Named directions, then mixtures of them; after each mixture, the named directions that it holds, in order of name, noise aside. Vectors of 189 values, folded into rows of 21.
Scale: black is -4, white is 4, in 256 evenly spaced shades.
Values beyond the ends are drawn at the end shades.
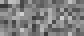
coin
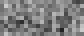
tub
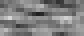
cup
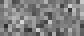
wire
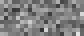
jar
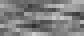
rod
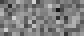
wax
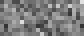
rod, wire.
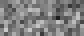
rod, wax, wire.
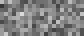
coin, jar.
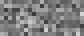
jar.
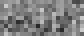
tub.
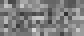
coin, cup, tub.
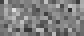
jar, wire.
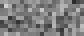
tub.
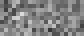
coin, jar, wax.
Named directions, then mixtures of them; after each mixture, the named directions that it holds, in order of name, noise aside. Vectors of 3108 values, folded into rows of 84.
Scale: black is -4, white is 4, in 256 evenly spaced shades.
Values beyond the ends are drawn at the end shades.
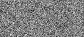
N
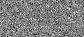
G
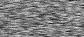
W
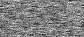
N, W.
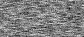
G, W.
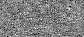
G, W.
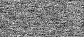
N, W.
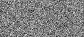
N.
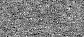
G, W.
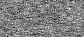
G, W.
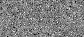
G.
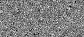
G, N.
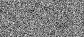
N.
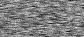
W.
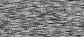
W.
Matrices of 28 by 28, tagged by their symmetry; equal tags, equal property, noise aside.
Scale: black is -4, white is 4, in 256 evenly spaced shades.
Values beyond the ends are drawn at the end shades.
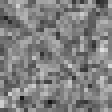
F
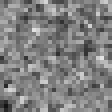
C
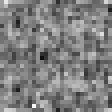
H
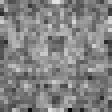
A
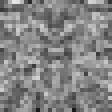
A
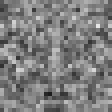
A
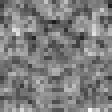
A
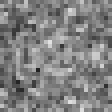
H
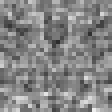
A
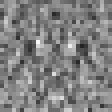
A
